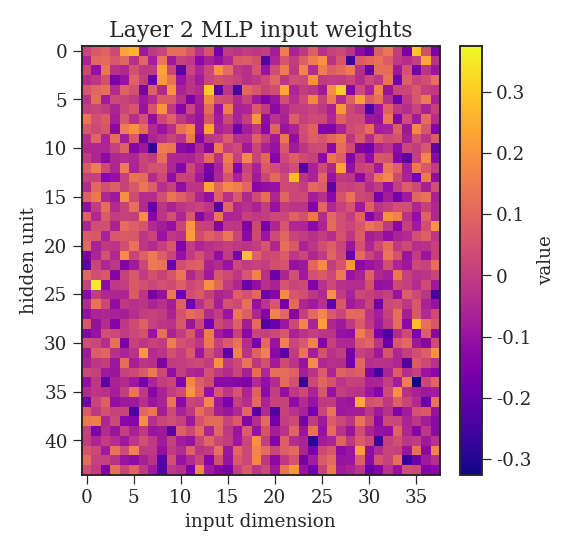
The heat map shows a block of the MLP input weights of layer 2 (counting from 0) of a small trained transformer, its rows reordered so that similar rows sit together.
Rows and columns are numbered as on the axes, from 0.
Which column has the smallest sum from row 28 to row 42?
31
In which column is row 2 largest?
8
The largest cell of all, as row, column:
24, 1
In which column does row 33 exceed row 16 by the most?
7
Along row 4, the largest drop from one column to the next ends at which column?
14
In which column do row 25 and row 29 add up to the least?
37
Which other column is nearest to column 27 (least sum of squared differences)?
15
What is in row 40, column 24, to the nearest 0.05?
-0.3
